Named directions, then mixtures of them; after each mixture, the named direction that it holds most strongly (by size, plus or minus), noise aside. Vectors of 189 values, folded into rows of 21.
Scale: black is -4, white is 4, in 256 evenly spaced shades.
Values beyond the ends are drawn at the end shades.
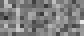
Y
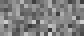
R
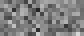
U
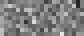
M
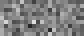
R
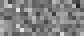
M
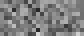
U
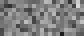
M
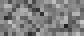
U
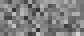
U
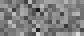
U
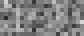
Y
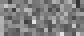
M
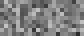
Y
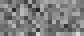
U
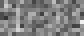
Y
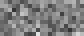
U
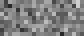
M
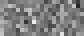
M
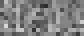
Y
